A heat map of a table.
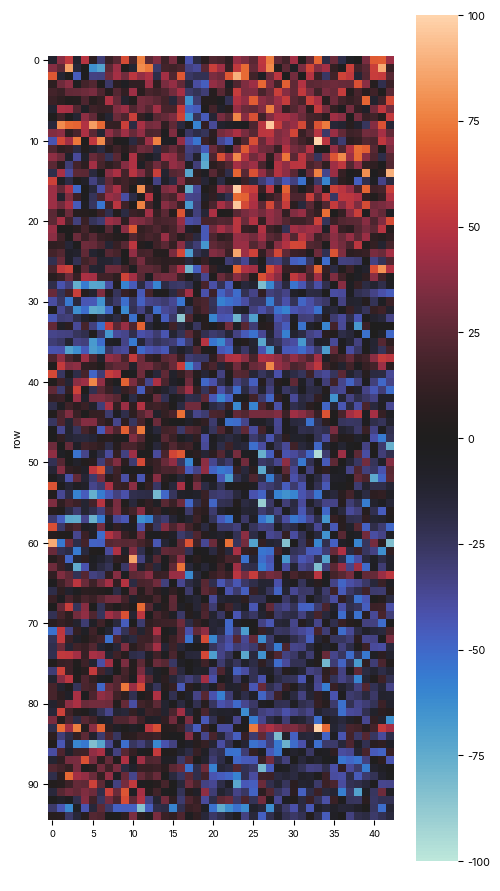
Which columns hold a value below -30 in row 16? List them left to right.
3, 6, 17, 18
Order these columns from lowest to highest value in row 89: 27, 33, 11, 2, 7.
33, 27, 11, 7, 2
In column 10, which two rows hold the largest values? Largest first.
62, 21
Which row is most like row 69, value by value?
91
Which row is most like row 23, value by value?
13
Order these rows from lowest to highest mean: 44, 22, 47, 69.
47, 69, 44, 22
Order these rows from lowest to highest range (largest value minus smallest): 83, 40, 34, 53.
34, 53, 40, 83
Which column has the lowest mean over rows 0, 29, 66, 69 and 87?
36
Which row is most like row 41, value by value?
29
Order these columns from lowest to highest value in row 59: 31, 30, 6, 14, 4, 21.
6, 30, 31, 21, 14, 4
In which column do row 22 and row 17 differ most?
35
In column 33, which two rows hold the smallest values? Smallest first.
49, 63
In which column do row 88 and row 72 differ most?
7
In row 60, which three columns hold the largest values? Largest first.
0, 22, 17
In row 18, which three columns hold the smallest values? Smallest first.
17, 6, 3
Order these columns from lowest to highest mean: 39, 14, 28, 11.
28, 39, 14, 11
